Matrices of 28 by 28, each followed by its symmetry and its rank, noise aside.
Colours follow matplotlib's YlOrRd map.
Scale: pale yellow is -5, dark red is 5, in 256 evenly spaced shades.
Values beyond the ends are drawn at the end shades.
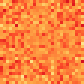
no symmetry, rank seven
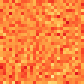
no symmetry, rank seven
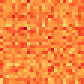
no symmetry, rank five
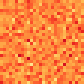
no symmetry, rank seven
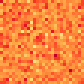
symmetric, rank seven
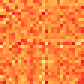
no symmetry, rank six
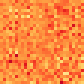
no symmetry, rank six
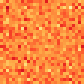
no symmetry, rank seven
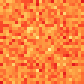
symmetric, rank seven
